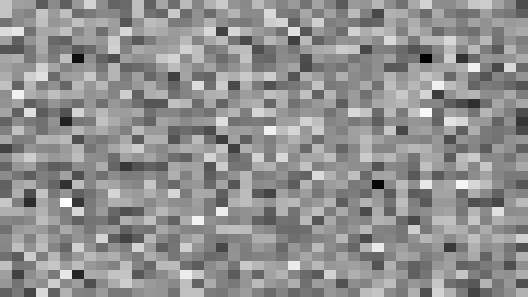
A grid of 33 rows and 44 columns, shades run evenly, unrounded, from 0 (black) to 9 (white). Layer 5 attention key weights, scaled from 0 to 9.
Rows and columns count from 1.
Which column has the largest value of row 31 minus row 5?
6
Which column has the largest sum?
4
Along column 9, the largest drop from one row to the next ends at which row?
28
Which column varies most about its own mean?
7
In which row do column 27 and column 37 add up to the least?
11
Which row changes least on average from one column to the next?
26
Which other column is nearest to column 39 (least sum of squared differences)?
9
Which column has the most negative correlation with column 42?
10
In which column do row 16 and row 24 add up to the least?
12
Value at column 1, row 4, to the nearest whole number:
8
